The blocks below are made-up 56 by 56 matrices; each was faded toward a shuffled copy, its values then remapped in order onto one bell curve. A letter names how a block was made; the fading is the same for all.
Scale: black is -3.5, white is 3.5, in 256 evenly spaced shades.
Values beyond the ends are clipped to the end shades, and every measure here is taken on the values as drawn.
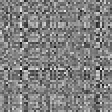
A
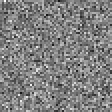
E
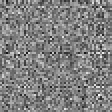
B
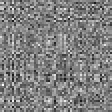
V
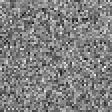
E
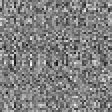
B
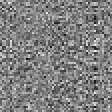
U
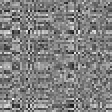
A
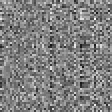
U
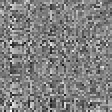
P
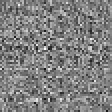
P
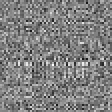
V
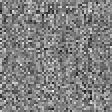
U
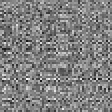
V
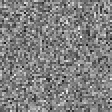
E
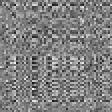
A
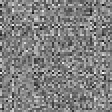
P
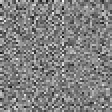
U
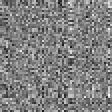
U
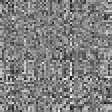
P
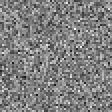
E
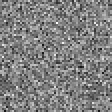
E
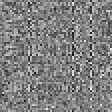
P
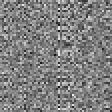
U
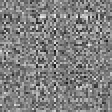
P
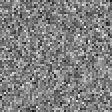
E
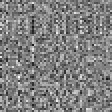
U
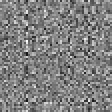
U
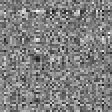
P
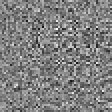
B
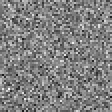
E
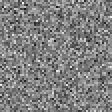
E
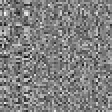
U
